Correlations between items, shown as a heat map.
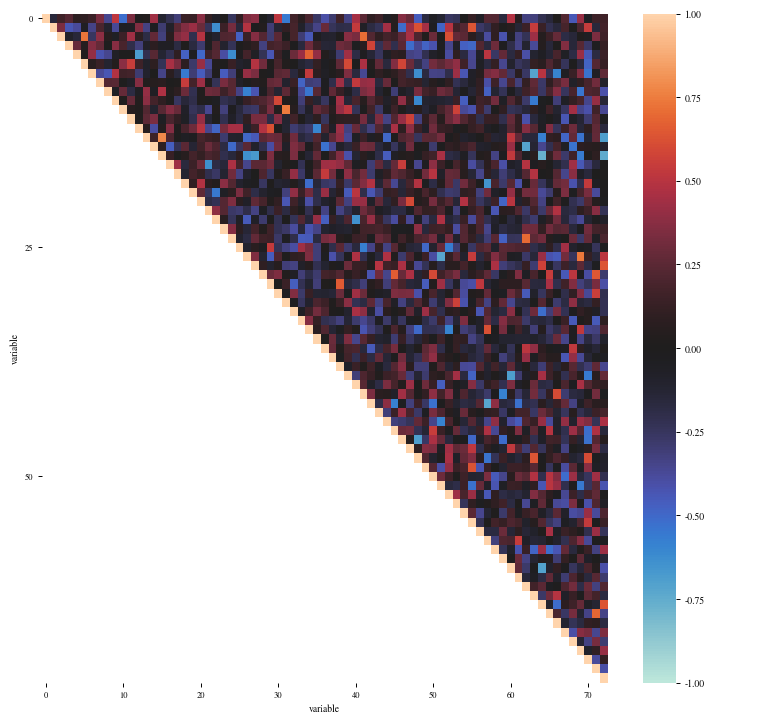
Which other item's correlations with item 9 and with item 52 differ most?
48
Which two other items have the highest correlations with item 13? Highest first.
15, 60
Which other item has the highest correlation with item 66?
41
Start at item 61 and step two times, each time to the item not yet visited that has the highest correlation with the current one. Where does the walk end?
34
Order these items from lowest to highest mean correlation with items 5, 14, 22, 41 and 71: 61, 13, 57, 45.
57, 61, 45, 13
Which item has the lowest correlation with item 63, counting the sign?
6
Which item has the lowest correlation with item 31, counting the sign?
0
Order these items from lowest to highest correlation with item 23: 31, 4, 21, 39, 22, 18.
4, 31, 39, 22, 21, 18
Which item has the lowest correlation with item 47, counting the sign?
3
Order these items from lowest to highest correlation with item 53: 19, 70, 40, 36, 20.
70, 19, 20, 40, 36
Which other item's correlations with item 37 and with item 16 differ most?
21
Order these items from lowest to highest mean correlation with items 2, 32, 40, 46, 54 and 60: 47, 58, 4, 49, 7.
4, 58, 49, 7, 47
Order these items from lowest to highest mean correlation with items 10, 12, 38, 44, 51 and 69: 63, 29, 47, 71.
47, 63, 71, 29
